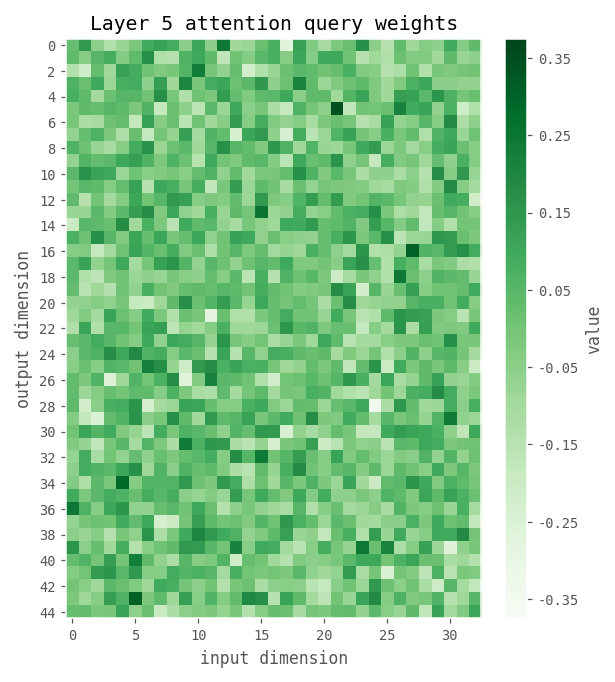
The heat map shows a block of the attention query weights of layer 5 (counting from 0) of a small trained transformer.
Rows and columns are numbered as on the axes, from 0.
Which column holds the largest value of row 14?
4
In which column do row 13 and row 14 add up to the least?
28
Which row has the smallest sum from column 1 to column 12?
18
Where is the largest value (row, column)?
5, 21
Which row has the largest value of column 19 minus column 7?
37
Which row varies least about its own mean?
35
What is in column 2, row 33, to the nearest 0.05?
0.05
